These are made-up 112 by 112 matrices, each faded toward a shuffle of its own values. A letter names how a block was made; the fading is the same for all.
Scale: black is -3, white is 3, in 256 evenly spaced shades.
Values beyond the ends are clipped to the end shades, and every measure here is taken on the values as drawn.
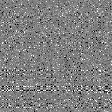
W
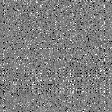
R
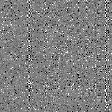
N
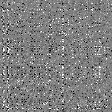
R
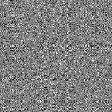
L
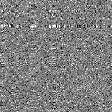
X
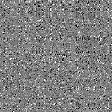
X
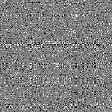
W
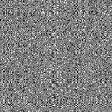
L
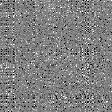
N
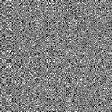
L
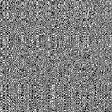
L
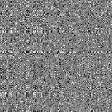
L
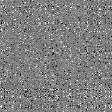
R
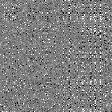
N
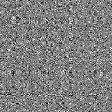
X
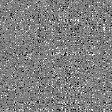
R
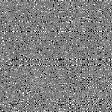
W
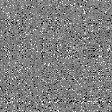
R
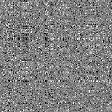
X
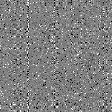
N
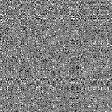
L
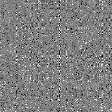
N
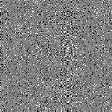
N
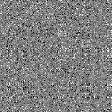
X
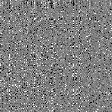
N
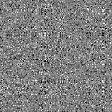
X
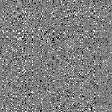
N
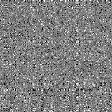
X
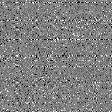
W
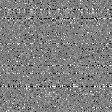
W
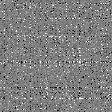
R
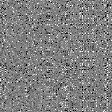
N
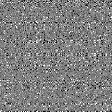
W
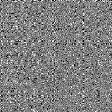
L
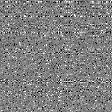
W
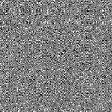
L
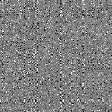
N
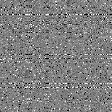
W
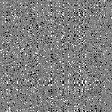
N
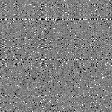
W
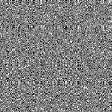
L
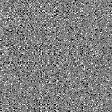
X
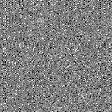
X
